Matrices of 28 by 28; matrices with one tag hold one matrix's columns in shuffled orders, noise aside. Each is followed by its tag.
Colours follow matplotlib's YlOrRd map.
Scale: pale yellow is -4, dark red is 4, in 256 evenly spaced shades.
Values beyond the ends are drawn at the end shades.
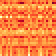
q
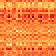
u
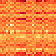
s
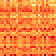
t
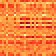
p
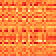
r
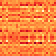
r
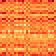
s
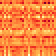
q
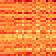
s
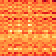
s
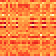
p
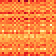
s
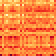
t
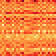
s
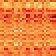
u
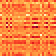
p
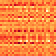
r
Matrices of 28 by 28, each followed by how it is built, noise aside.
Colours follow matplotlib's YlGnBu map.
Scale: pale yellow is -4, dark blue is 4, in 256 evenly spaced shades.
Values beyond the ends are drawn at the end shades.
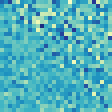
upper triangular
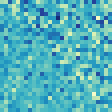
upper triangular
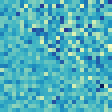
upper triangular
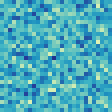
repeating rows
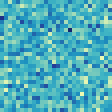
noise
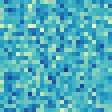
noise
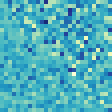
upper triangular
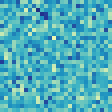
noise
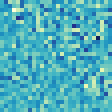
upper triangular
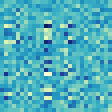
low rank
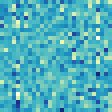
uneven columns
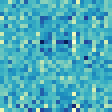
low rank
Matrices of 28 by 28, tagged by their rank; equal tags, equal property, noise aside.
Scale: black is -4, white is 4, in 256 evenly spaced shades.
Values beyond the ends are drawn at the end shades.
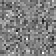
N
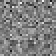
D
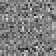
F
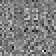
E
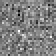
F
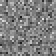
F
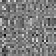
E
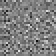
E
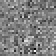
N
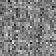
N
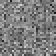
F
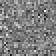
N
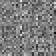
E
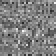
D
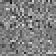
D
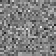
N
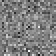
N
